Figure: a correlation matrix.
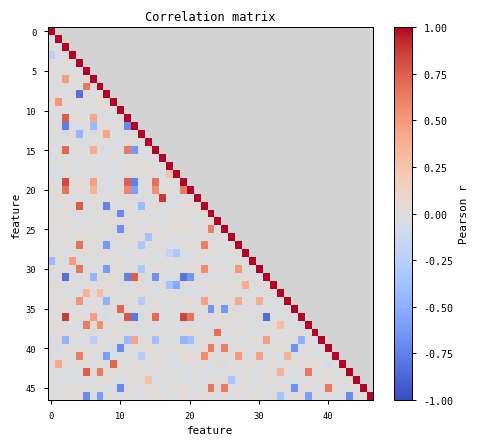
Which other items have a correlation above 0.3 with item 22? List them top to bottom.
4, 27, 30, 34, 41
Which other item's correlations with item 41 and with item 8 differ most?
4
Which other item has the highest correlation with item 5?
43
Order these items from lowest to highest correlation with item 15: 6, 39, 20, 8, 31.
31, 39, 8, 6, 20
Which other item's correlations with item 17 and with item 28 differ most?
32
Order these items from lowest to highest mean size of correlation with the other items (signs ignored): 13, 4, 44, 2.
44, 13, 4, 2
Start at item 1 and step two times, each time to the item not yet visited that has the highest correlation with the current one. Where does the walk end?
42
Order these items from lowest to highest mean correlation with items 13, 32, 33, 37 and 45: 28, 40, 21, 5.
21, 28, 40, 5
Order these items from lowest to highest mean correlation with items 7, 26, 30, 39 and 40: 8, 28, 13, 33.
8, 13, 28, 33
